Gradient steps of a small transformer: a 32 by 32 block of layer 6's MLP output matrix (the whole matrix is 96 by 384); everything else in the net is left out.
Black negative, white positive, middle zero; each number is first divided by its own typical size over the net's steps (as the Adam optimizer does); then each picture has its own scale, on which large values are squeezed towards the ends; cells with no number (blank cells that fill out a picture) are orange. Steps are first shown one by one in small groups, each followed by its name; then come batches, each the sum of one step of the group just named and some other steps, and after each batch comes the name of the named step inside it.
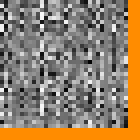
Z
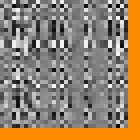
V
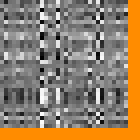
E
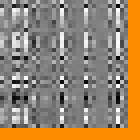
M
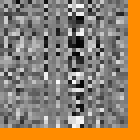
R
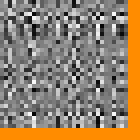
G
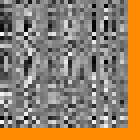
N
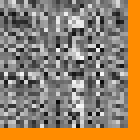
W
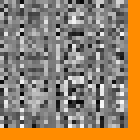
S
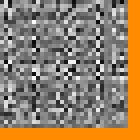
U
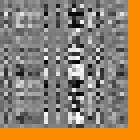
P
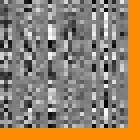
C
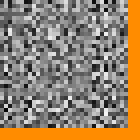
C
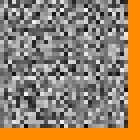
U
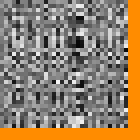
R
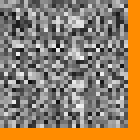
W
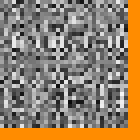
S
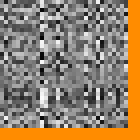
E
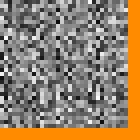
E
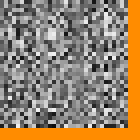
C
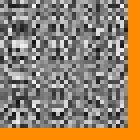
V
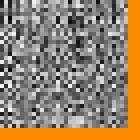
R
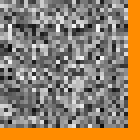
W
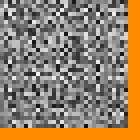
U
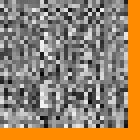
Z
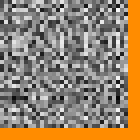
M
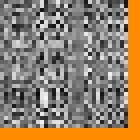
E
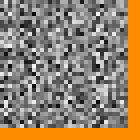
S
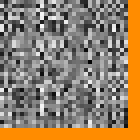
Z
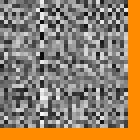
E
